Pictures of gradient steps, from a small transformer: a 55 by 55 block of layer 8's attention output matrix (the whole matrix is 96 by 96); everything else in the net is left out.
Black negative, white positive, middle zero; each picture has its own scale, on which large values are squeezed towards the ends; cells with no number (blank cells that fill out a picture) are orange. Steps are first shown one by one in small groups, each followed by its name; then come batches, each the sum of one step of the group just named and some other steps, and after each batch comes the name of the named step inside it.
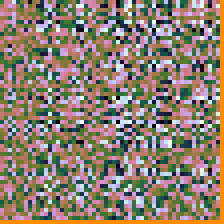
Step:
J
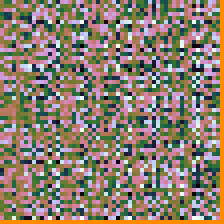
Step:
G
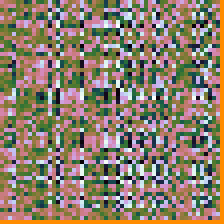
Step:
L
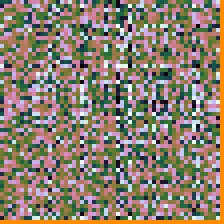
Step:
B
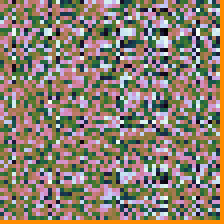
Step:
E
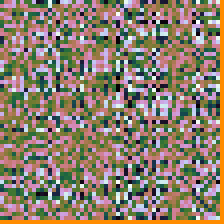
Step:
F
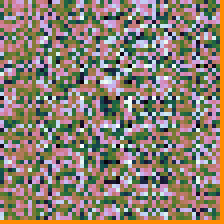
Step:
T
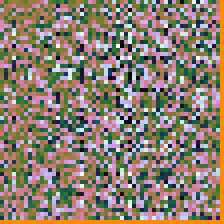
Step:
E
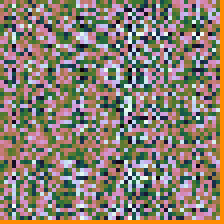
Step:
G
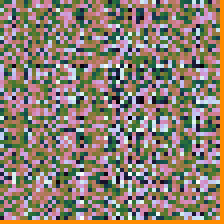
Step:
B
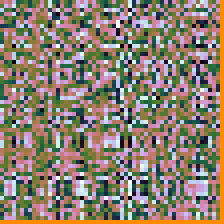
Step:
L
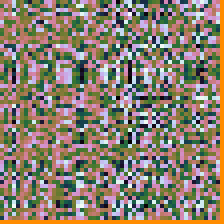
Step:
J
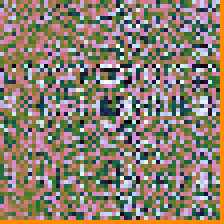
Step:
T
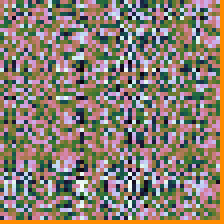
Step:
F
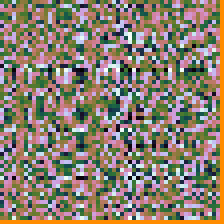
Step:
G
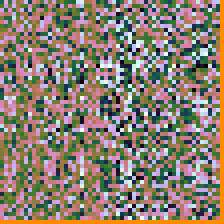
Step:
T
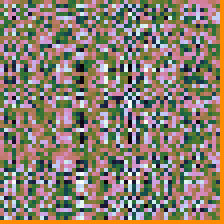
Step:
T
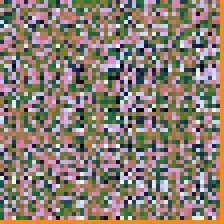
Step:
G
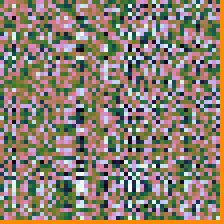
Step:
B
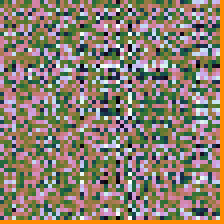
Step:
B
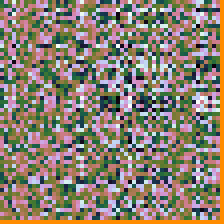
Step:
T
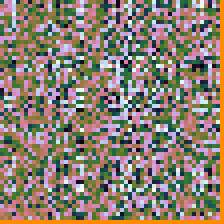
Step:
J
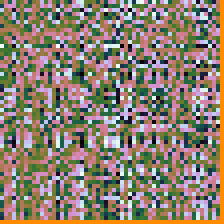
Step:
L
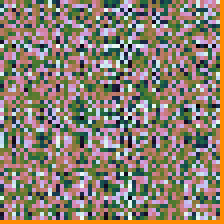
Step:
F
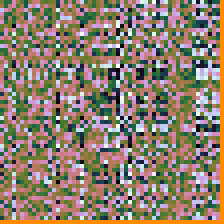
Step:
L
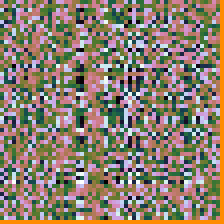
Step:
T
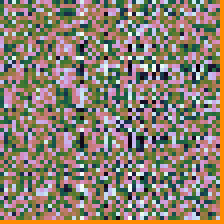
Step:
B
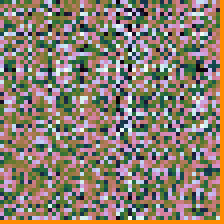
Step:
B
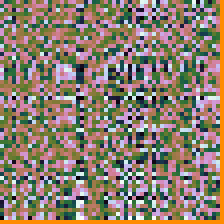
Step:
B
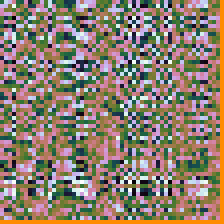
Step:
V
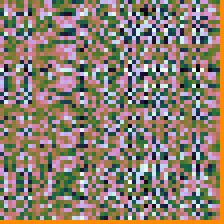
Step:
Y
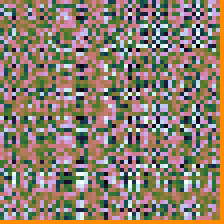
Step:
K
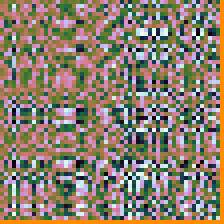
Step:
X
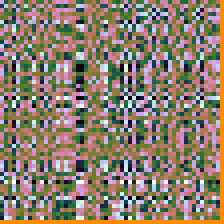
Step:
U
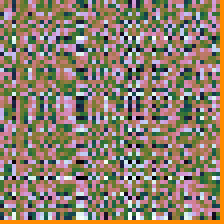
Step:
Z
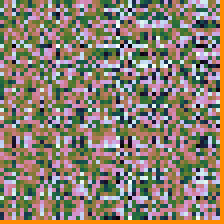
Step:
V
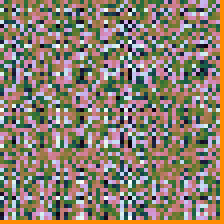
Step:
U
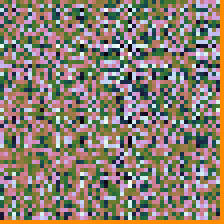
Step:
K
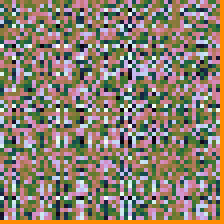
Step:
U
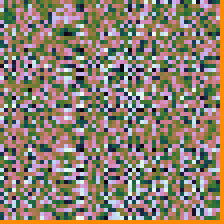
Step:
U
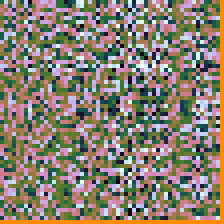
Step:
V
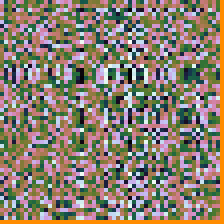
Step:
U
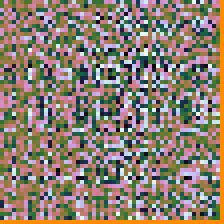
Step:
Z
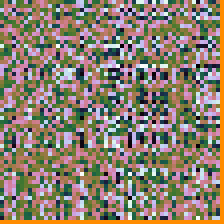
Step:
Y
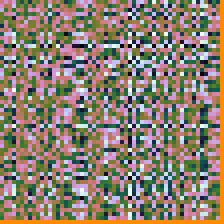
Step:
V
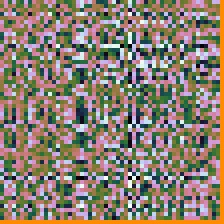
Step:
Z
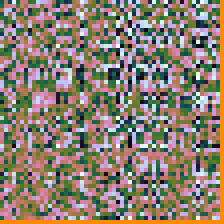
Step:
Y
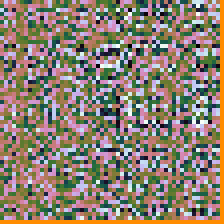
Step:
K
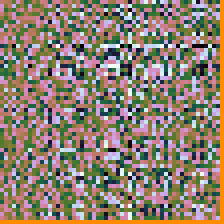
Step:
X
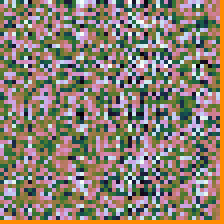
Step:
V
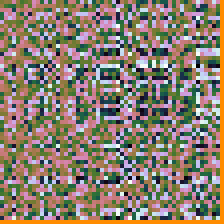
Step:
Z
